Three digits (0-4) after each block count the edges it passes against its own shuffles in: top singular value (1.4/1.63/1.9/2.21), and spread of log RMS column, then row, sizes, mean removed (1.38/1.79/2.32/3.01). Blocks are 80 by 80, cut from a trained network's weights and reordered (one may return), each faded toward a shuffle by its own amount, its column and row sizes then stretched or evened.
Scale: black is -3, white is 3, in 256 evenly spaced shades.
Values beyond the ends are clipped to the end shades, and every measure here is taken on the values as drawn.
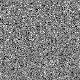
0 0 2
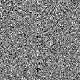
2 1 0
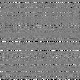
3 0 4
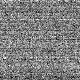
2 0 2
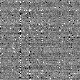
2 3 1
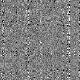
2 3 2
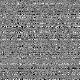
2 2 4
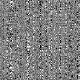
1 4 0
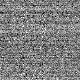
2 2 1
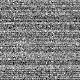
4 2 0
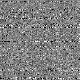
0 0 4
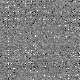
0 2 2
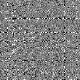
3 2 3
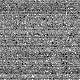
3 1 0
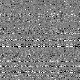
4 0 4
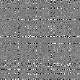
3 3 4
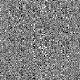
2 2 1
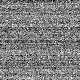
3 0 1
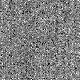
1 0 0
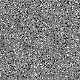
0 1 0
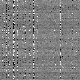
3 4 0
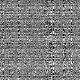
4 4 0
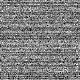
4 2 0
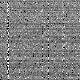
3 3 0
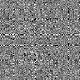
4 2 3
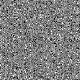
2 2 0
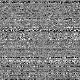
3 2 4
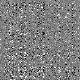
1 4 2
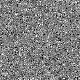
1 0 0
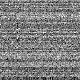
4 1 1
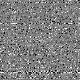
2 0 3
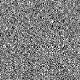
3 1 2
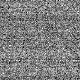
1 2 1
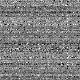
3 0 3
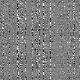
1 4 0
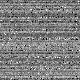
4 0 3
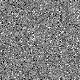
0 1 0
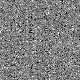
0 0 0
